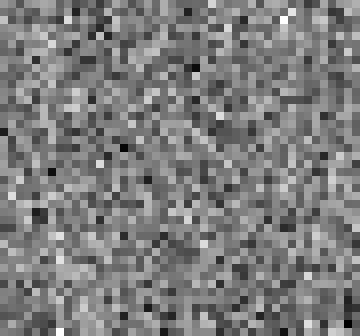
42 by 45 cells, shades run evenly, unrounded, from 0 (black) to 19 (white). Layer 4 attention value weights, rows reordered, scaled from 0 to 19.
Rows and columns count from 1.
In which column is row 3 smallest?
31
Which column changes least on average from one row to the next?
38
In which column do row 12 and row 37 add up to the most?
15
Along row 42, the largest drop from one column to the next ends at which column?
9
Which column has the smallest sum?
16
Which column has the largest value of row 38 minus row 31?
20
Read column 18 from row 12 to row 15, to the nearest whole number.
6 9 11 5
